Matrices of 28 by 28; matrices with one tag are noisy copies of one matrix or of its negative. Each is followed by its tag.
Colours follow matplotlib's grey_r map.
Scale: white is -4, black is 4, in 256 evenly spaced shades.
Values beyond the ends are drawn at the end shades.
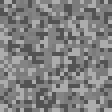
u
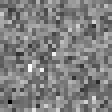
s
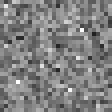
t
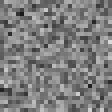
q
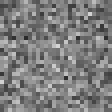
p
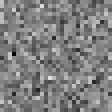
p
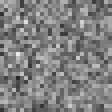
s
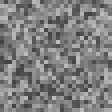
p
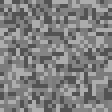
u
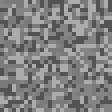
q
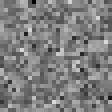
s
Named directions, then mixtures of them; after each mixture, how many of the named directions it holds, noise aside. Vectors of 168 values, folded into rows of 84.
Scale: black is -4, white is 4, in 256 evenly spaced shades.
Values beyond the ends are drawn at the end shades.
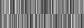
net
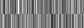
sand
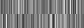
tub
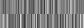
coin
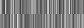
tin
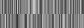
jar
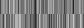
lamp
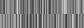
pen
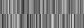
four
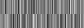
three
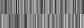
three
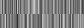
one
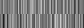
four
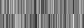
one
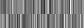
two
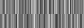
three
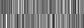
one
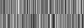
three
